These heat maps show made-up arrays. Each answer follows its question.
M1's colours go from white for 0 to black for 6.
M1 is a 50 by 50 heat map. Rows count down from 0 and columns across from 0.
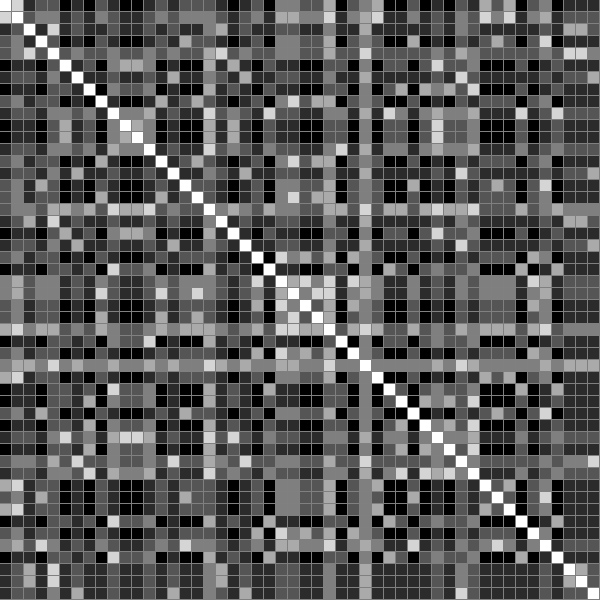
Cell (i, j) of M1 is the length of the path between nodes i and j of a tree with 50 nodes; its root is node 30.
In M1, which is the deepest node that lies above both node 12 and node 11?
17
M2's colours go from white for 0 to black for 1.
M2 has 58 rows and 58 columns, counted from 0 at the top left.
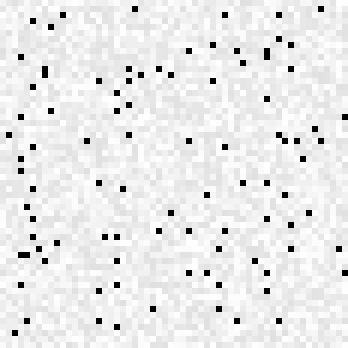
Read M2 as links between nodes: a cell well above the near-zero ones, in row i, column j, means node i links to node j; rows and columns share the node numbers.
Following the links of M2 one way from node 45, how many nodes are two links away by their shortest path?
3
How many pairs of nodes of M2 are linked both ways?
1
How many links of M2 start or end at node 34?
3
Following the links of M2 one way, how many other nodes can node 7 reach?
10
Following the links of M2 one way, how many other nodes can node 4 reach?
12
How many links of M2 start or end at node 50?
1
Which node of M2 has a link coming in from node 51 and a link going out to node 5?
node 36
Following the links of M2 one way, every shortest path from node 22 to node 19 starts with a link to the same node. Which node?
node 1
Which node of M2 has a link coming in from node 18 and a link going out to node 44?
node 8
